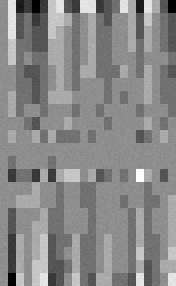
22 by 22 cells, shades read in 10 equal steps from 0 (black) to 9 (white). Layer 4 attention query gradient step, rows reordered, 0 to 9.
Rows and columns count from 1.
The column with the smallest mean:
5
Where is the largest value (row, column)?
14, 18
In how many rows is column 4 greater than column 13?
4
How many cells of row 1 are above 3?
11
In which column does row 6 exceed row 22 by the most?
2
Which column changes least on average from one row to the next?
1
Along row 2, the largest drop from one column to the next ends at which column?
3
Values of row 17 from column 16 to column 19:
5 4 6 4
